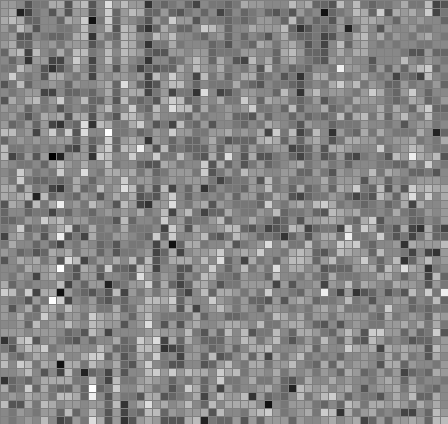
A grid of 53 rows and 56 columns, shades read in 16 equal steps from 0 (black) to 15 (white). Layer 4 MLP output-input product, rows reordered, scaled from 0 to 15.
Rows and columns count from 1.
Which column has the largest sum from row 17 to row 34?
14
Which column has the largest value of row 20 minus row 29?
52
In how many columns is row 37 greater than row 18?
26
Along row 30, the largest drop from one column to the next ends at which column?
9
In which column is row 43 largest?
20
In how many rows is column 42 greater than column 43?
20
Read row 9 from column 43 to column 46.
14 9 9 8
